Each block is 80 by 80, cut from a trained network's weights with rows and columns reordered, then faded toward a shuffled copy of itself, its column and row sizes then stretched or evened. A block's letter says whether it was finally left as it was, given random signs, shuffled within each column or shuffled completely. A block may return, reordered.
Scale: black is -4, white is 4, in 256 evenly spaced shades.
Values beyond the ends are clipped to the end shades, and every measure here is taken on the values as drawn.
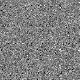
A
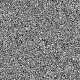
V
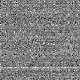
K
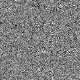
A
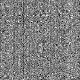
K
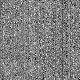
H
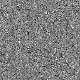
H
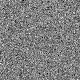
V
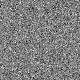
V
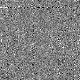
A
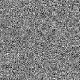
K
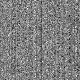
H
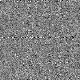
A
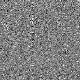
K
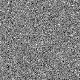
H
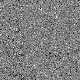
H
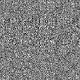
K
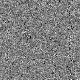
H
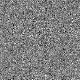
A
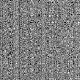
K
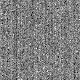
H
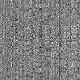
K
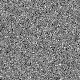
V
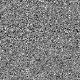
A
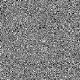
K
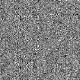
K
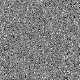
H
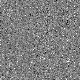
H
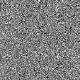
A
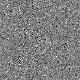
H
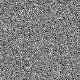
H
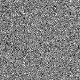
A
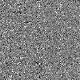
A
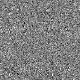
A
